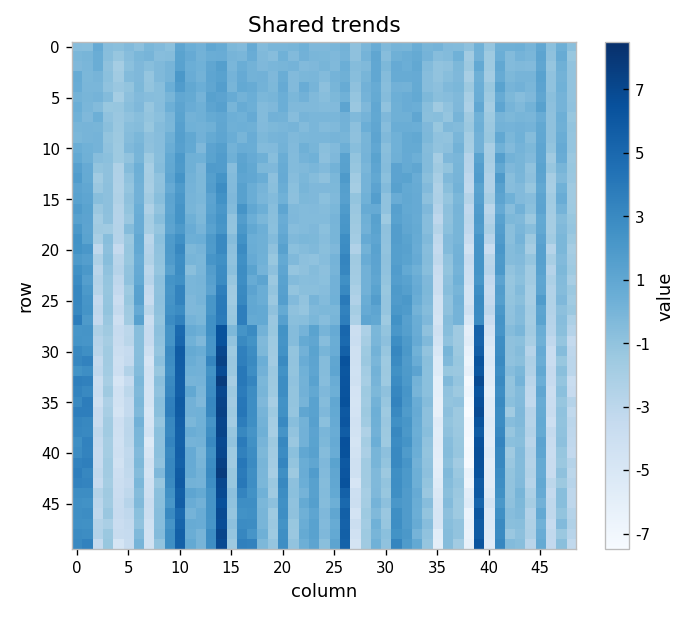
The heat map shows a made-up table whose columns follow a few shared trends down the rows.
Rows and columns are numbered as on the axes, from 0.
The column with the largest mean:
14
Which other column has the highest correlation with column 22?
23
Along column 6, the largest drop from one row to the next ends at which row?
28
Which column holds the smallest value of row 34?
38
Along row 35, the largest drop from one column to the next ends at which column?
40
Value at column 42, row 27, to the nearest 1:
-1
